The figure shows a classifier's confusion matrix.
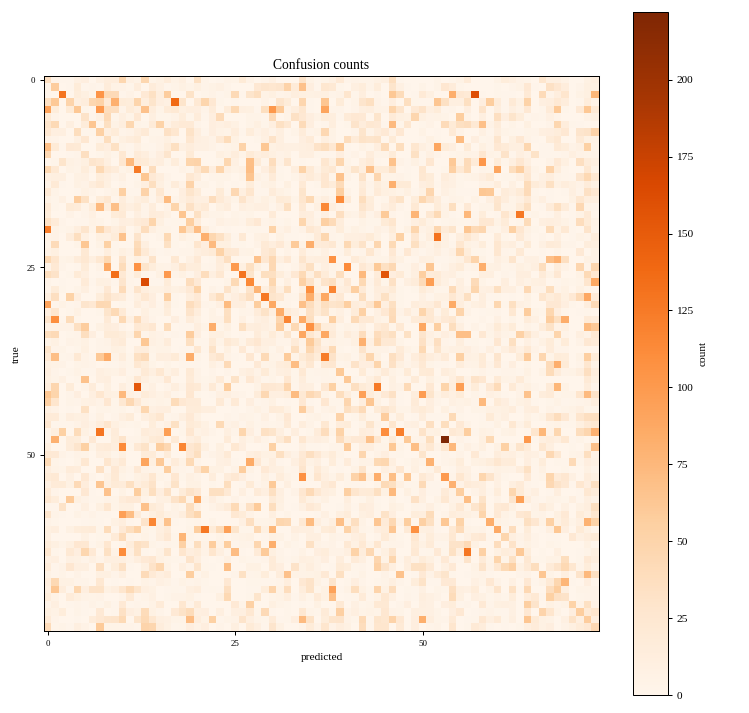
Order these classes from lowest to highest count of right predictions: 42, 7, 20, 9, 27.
9, 7, 20, 42, 27
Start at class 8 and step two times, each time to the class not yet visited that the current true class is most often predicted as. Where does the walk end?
46
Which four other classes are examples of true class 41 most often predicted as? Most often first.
12, 44, 55, 68
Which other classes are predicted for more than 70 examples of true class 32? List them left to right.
1, 34, 69
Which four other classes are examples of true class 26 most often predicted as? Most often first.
45, 9, 16, 42
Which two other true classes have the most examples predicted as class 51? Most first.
27, 25
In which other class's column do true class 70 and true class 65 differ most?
24
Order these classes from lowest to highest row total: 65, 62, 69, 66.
69, 66, 62, 65
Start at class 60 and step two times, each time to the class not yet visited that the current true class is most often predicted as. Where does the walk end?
52
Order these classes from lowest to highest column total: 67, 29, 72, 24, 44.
29, 24, 67, 44, 72
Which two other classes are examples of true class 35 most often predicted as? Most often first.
42, 13
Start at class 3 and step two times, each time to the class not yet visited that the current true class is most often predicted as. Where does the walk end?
37
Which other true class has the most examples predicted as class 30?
4
